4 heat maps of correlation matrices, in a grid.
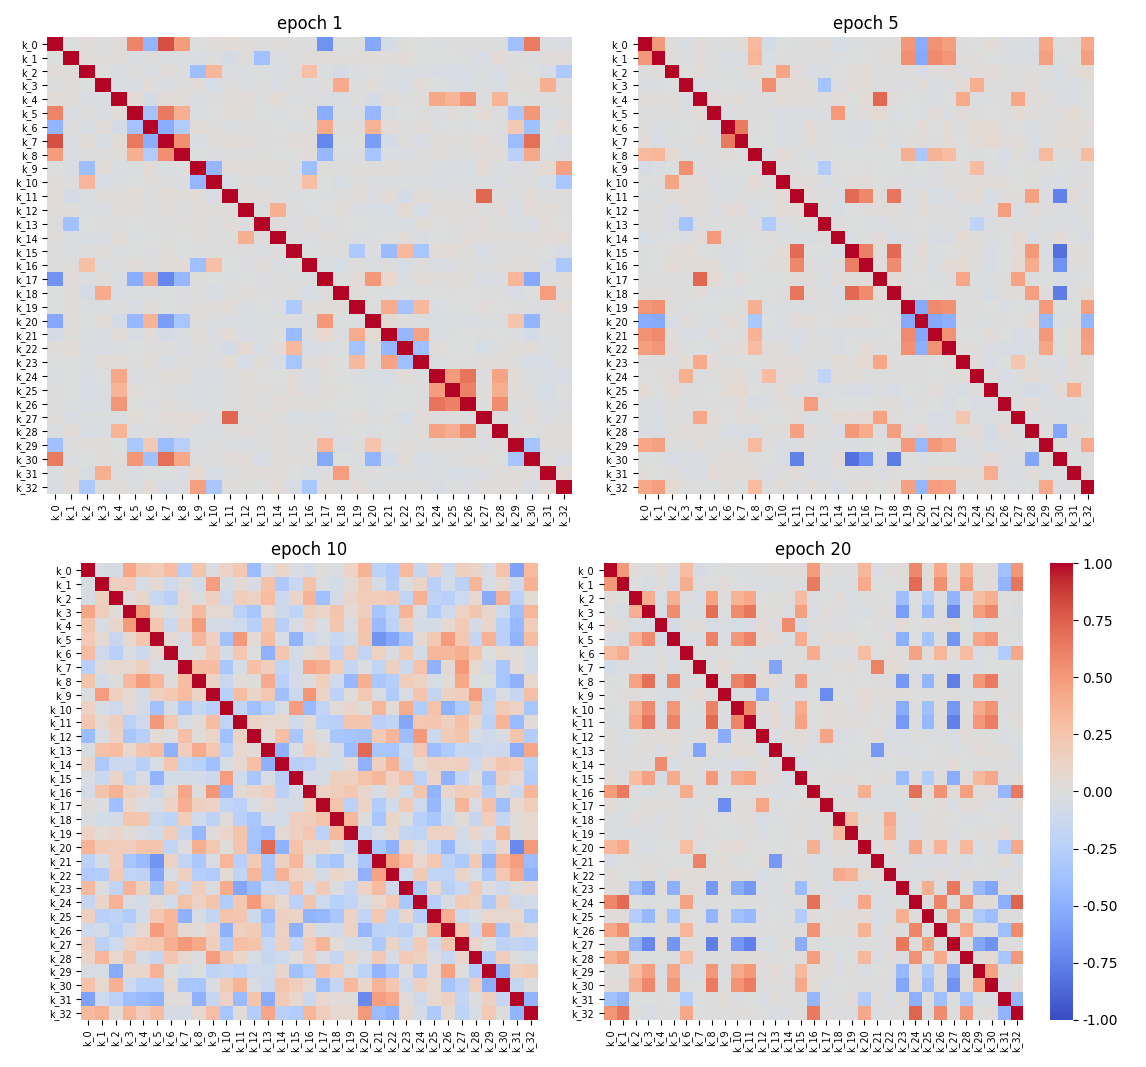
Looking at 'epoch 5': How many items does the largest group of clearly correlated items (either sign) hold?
9
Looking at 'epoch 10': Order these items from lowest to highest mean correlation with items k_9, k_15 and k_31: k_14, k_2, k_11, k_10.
k_14, k_11, k_2, k_10
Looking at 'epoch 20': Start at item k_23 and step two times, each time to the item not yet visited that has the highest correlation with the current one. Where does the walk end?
k_25
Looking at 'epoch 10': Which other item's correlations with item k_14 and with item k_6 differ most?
k_9
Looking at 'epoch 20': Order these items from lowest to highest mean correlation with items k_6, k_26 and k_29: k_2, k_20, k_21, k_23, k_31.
k_31, k_23, k_21, k_2, k_20
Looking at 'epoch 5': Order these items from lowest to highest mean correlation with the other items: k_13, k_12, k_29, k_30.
k_30, k_13, k_12, k_29
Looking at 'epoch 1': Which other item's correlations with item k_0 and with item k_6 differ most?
k_7
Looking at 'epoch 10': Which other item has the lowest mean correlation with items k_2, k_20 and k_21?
k_29
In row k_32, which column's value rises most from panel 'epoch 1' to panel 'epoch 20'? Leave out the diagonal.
k_16
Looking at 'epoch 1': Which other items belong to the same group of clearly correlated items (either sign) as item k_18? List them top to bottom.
k_3, k_31
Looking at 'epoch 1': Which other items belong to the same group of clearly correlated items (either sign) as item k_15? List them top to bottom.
k_19, k_21, k_22, k_23
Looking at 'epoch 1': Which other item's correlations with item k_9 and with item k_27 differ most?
k_11
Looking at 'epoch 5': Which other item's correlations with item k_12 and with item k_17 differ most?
k_4
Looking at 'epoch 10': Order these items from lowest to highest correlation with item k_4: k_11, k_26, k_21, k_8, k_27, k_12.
k_21, k_12, k_11, k_26, k_27, k_8
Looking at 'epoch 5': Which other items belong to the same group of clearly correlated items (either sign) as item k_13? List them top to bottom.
k_3, k_9, k_24
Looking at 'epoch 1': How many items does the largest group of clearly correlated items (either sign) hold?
9
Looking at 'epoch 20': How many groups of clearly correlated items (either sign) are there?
6
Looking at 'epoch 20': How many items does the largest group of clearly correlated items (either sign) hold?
12
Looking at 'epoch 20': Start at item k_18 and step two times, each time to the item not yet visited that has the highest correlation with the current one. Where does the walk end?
k_19
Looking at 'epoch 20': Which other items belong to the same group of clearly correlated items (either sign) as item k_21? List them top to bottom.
k_7, k_13
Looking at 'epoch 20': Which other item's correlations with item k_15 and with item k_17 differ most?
k_9
